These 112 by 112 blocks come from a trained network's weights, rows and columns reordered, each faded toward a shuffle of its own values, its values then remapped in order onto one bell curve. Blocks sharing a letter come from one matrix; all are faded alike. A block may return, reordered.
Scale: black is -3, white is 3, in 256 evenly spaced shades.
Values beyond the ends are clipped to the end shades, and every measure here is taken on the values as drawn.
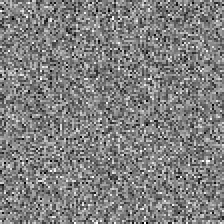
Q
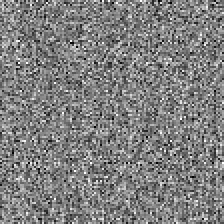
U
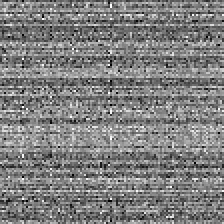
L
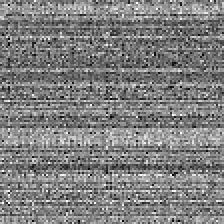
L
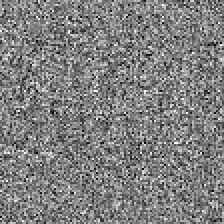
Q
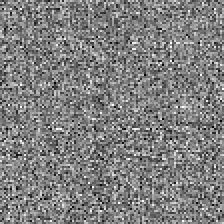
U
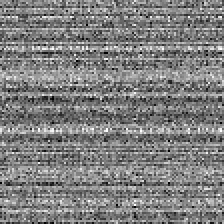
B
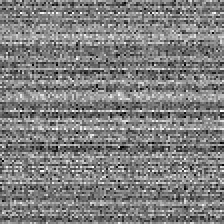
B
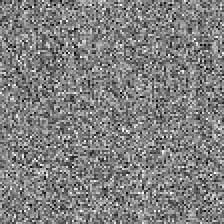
Q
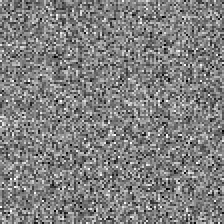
Q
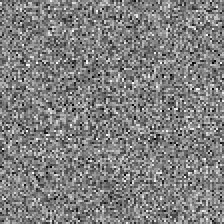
Q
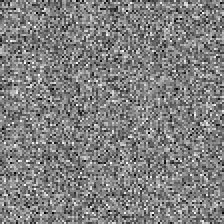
Q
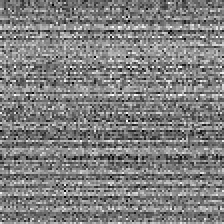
B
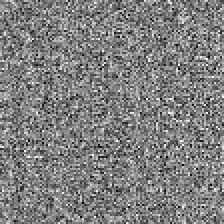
U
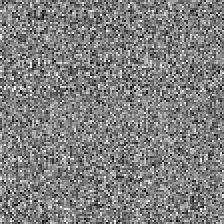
U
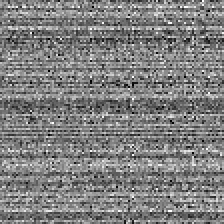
L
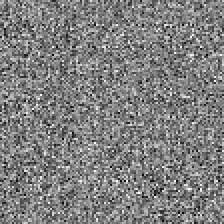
U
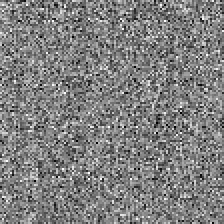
U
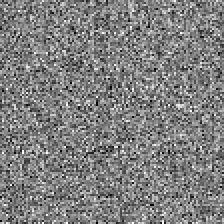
Q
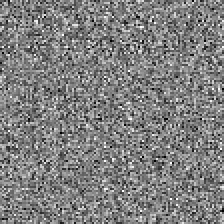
U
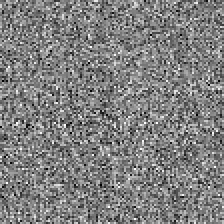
Q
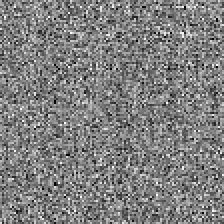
U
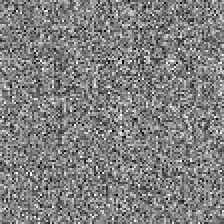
Q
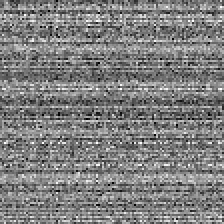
B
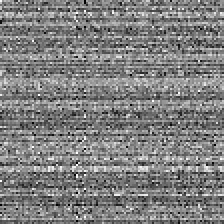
L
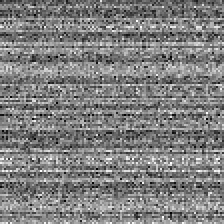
B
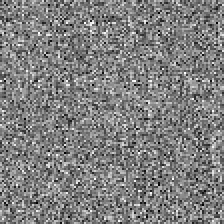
U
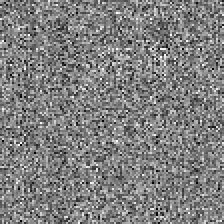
U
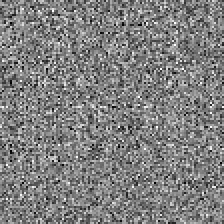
U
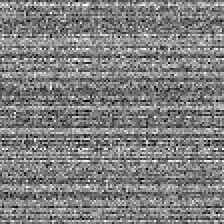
B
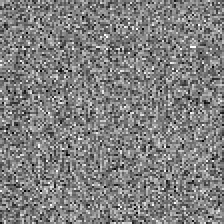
Q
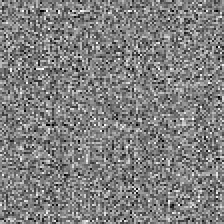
U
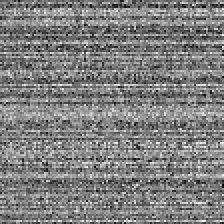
B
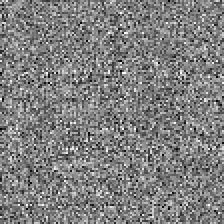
Q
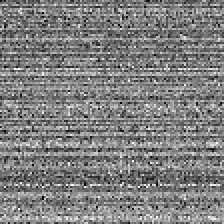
L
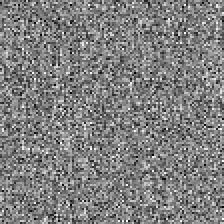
U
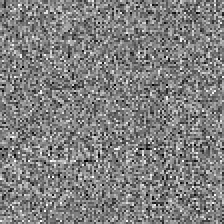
U
